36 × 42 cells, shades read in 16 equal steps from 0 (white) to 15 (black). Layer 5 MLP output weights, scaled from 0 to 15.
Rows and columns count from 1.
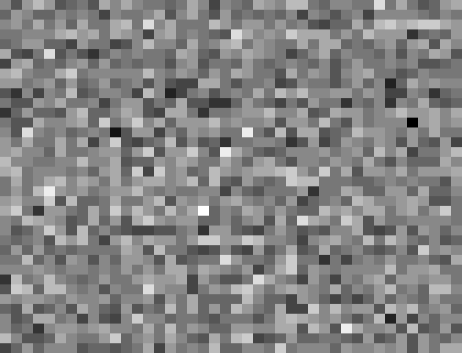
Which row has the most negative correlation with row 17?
28
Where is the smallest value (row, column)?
22, 19
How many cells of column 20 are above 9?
8
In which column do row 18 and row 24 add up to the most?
14
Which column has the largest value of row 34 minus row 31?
4
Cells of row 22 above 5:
27
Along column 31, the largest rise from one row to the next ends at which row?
31
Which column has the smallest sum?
23
